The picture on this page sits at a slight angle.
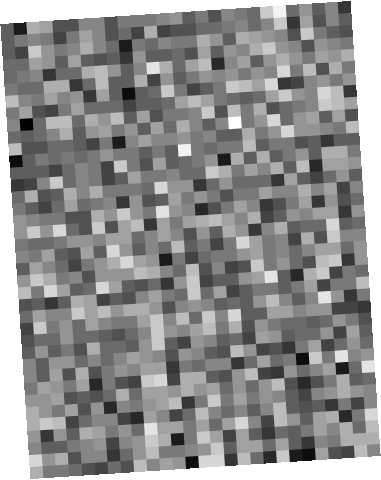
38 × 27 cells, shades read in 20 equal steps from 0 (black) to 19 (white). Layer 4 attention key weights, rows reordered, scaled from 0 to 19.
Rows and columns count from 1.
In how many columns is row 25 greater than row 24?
17
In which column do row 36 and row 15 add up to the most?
14
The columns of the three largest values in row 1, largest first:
22, 21, 3
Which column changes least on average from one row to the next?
6
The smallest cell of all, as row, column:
9, 2
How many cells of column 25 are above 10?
21
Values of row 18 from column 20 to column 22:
5 7 11
